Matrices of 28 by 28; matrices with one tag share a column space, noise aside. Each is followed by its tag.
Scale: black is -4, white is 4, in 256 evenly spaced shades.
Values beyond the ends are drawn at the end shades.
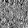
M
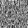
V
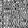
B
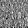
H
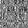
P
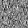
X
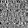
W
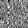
X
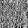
M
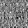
H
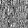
P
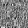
H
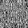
M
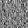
W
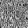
H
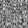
B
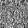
M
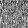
W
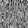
M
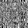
M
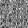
B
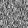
X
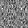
X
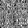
B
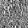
V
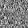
X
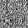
B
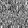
V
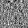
W
